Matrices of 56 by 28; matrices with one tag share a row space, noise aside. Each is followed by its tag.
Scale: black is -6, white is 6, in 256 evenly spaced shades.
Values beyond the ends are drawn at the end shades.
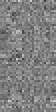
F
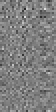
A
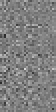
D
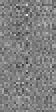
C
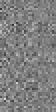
D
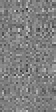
C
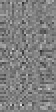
A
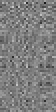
A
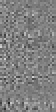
D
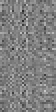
A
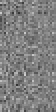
D
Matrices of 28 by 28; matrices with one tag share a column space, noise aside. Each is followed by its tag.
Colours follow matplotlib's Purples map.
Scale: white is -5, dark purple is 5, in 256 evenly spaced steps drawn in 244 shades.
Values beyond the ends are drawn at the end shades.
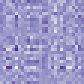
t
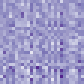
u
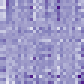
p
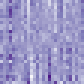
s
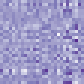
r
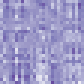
s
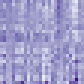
s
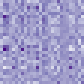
t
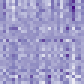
p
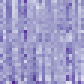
s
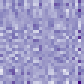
r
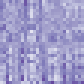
s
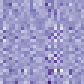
r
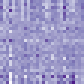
p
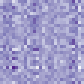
t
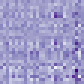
u
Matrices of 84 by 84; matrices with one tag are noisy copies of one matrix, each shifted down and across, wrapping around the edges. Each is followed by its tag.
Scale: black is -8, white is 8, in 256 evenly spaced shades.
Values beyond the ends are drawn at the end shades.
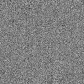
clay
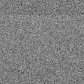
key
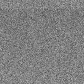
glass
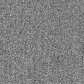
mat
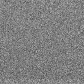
key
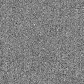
clay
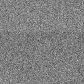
glass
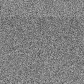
glass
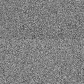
key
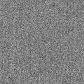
clay
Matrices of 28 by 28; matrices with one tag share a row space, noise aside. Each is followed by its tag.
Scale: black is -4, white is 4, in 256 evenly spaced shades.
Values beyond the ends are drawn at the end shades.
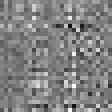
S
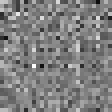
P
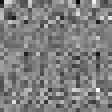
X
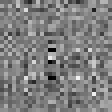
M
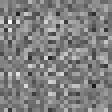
M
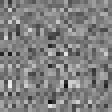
M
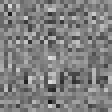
M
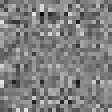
P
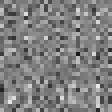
X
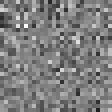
P
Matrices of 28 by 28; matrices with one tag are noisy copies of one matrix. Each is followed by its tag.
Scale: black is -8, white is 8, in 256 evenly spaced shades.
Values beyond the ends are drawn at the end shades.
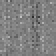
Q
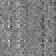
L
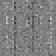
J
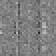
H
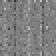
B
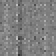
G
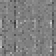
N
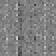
G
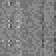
L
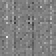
J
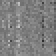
L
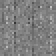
J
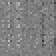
L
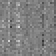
L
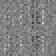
Q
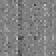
G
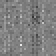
Q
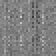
Q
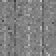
B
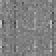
N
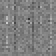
J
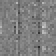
H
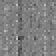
G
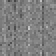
B
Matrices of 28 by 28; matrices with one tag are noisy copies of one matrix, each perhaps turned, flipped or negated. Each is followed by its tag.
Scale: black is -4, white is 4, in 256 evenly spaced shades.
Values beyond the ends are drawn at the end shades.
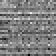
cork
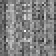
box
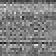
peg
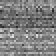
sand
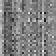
peg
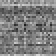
box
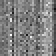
peg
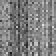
sand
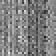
sand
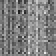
sand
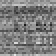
box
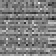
cork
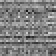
cork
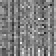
cork
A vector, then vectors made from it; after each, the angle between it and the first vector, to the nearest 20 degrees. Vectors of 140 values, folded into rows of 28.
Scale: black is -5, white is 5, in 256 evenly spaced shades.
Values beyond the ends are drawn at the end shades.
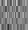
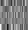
60 degrees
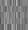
40 degrees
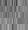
140 degrees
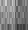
60 degrees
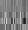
80 degrees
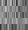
140 degrees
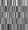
20 degrees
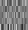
40 degrees
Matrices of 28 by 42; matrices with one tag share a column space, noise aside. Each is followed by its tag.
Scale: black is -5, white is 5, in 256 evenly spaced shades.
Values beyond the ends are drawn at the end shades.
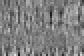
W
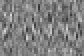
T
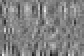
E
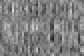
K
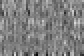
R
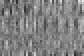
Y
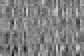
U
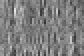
U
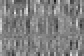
Y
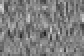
T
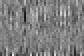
W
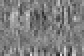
W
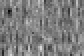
U
